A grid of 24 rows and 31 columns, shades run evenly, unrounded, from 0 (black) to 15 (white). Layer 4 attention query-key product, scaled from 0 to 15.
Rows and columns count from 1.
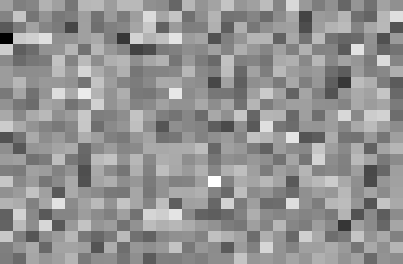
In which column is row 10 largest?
8
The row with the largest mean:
19
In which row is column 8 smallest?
23
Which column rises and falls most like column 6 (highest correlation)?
24
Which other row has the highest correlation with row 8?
15
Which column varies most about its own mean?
1
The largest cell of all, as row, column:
17, 17
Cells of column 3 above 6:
23
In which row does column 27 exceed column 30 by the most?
20
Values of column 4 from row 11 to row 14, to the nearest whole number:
11 8 8 9
